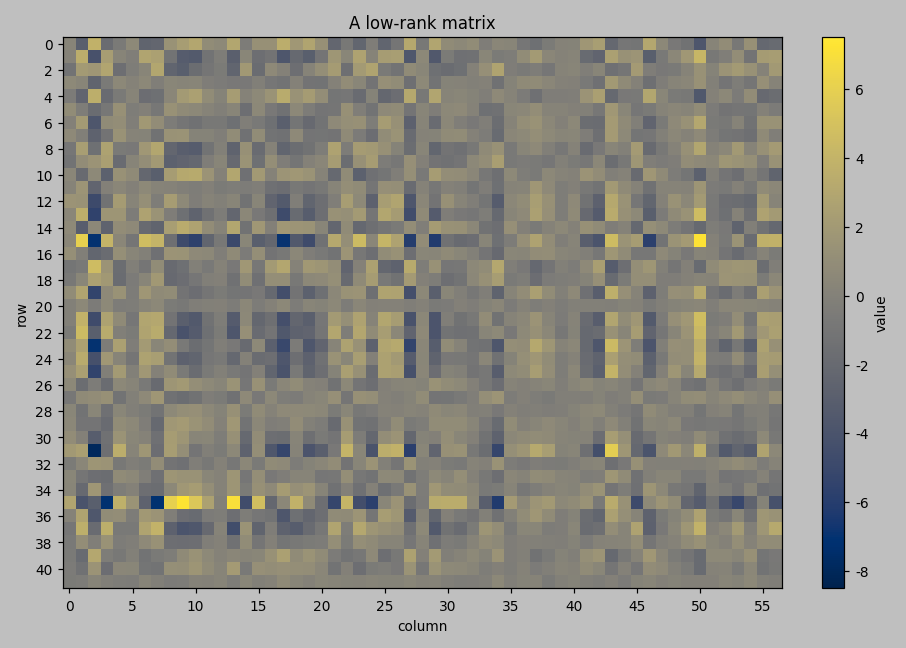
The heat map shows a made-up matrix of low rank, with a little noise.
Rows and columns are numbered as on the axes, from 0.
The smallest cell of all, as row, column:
31, 2
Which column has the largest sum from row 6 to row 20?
50
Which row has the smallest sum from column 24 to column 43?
15
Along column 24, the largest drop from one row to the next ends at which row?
35
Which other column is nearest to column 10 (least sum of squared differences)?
13
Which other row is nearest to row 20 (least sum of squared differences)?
41
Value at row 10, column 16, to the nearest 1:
0
